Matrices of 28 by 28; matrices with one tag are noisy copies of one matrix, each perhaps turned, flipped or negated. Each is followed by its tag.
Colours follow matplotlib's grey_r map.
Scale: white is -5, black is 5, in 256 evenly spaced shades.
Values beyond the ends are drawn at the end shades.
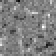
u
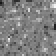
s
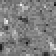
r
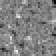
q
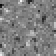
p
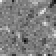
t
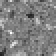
t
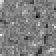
q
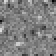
p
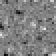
p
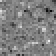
u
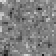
s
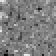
s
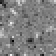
t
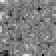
s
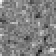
q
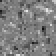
u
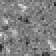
r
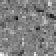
q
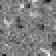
r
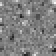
p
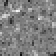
q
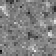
r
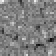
q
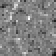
q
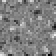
p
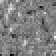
u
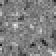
t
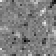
t
